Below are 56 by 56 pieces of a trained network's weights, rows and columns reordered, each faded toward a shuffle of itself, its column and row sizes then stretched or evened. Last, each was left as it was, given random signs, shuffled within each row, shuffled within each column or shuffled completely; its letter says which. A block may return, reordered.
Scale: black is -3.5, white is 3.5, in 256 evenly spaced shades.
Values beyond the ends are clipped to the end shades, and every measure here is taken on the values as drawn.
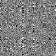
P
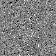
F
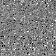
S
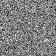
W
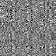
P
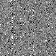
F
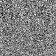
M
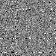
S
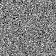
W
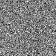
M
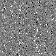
F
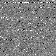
M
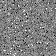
W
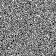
W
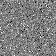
W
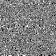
M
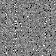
F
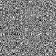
P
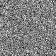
W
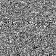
M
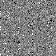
F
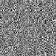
P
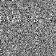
S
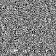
P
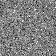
W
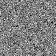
W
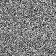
W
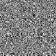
P
